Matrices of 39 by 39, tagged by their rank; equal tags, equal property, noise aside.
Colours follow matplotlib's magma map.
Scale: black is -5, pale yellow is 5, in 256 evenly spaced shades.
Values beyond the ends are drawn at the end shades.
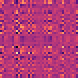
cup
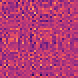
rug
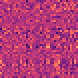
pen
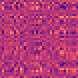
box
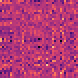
rug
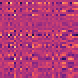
cup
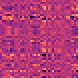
box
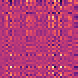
cup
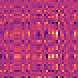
cup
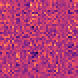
pen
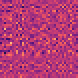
rug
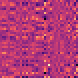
box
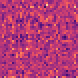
pen
